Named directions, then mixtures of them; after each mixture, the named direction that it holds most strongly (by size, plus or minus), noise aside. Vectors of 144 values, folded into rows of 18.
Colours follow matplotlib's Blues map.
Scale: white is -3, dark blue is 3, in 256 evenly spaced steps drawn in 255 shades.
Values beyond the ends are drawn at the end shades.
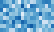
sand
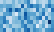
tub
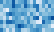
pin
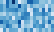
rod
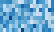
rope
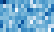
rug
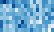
rug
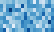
tub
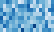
rope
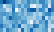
rug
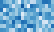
sand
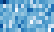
rug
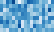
rod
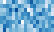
rod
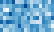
pin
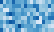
pin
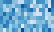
rope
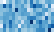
rug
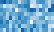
rope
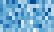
rod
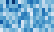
rod
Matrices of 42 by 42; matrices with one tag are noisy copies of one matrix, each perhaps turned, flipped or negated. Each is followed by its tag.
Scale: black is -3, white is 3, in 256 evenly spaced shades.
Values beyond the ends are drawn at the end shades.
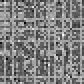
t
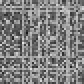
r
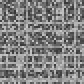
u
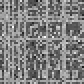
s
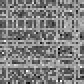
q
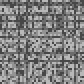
u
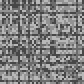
t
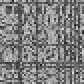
s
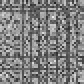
r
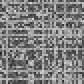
t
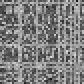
s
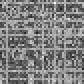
t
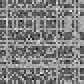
q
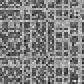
u
